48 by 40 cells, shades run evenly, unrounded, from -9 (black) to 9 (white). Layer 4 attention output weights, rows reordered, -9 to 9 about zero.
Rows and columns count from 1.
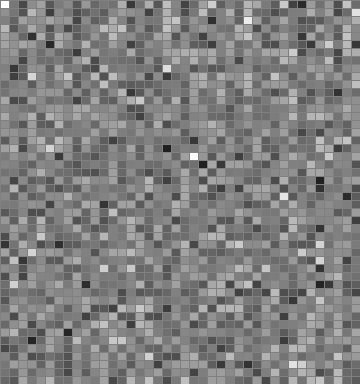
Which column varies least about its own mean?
18
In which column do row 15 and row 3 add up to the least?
24
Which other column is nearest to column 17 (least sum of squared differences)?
10
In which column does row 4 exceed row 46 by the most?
28
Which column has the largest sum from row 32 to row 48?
38
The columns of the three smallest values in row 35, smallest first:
3, 1, 19
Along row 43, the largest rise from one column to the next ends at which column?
9
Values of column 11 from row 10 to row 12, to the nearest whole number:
4 -1 1
